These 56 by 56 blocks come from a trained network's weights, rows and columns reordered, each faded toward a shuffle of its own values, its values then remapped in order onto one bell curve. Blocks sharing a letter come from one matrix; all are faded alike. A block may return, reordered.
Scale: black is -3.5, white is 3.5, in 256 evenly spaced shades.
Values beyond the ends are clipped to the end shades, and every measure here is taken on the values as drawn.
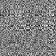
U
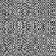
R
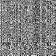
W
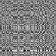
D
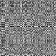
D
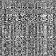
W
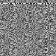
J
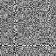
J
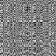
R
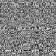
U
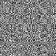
U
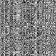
W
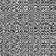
R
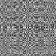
D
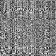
W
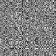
J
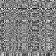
D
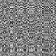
R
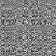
D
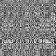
D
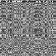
D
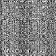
W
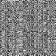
W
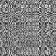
R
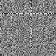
J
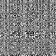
W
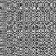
R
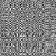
R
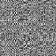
U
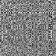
J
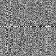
J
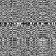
D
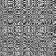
R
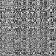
W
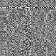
J
